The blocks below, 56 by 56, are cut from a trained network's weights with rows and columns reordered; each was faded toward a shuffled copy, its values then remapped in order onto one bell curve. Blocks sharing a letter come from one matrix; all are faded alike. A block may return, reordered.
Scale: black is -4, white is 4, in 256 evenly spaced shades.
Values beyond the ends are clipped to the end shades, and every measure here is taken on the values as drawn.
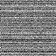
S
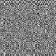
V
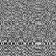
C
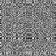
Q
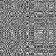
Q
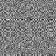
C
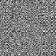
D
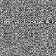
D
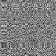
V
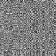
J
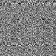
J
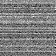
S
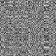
V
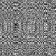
Q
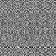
C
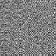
V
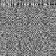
C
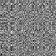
J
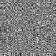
V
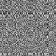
Q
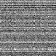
S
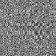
V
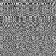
C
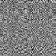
V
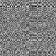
C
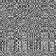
Q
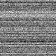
S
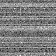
S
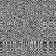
C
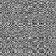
C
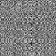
Q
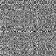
D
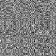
J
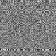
C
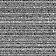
S
